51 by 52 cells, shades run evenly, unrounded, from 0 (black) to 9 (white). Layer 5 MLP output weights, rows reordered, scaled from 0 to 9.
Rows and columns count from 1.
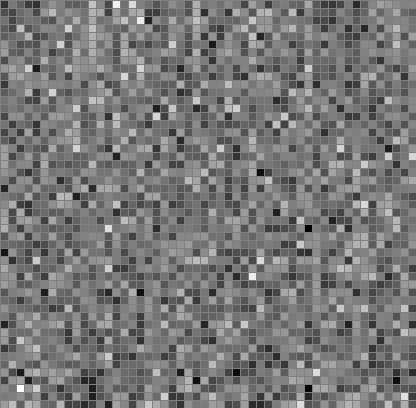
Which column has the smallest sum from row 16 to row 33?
29
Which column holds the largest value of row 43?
3
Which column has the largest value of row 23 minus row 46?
34
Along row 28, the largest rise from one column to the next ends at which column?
38
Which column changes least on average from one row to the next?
12
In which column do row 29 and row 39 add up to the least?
39
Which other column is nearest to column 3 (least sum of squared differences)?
31
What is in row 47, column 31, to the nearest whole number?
3
